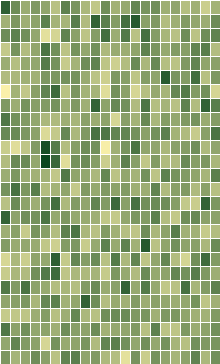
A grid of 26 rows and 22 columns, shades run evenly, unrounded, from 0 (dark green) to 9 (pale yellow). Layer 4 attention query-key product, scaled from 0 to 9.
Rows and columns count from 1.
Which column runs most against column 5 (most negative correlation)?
11
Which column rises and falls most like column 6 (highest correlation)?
5
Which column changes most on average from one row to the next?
1
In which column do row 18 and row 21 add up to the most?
6
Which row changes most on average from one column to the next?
19
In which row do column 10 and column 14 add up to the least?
2
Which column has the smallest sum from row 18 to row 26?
22
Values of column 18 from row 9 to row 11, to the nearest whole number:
5 6 5
